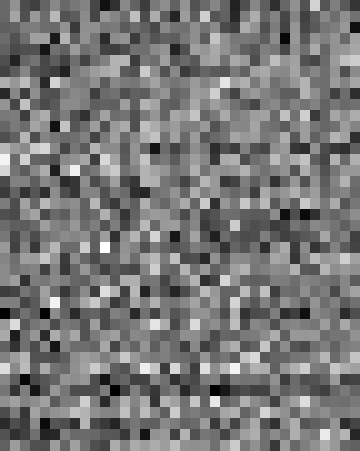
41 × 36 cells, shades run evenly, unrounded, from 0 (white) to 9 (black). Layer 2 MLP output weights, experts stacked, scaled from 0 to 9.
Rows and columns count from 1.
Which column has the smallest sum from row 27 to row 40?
24
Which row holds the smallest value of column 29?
11
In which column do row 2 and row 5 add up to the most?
18
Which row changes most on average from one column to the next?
2
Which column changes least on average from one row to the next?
33
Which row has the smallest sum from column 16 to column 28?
34
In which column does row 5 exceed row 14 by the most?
5
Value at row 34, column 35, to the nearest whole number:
3
